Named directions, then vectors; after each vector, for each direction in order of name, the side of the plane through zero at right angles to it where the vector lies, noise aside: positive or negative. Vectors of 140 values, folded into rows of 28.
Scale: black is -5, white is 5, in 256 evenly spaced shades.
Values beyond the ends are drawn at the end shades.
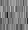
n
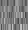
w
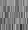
positive, negative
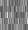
negative, negative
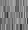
positive, negative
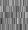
positive, negative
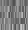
negative, positive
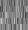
negative, positive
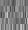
negative, positive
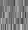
negative, positive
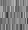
positive, negative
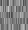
positive, positive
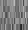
positive, negative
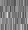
negative, positive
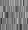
positive, negative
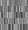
negative, negative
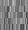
positive, negative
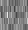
negative, negative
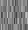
negative, negative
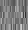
negative, positive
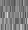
negative, positive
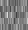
negative, negative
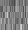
negative, positive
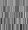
positive, negative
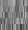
positive, negative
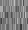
positive, negative
